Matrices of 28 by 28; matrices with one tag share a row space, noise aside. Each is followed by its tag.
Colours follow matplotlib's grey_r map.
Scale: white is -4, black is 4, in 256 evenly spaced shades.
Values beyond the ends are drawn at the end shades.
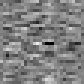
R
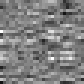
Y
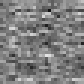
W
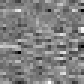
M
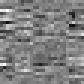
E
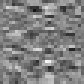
R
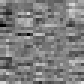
E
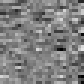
M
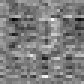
W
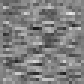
R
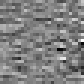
M
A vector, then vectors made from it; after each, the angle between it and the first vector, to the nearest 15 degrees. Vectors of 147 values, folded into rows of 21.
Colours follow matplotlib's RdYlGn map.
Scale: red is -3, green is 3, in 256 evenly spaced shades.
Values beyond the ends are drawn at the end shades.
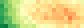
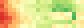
150 degrees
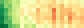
15 degrees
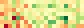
120 degrees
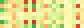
90 degrees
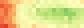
165 degrees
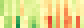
60 degrees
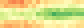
120 degrees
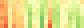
135 degrees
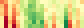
120 degrees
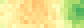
105 degrees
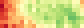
165 degrees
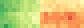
30 degrees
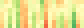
90 degrees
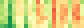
45 degrees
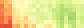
165 degrees
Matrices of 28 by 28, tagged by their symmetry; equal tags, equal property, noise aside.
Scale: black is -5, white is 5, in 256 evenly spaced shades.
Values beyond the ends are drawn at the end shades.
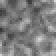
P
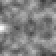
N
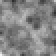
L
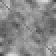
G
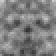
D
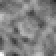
L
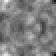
N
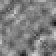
P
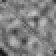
L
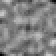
G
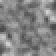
G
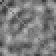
P
